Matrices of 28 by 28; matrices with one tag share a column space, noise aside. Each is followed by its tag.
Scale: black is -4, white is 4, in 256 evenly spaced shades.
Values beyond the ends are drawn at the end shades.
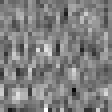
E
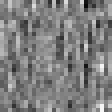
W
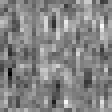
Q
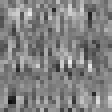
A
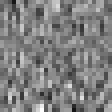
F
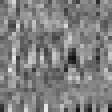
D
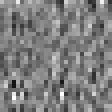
F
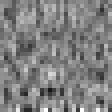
E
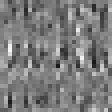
A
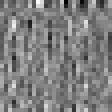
W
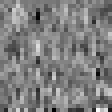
E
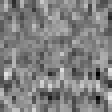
F
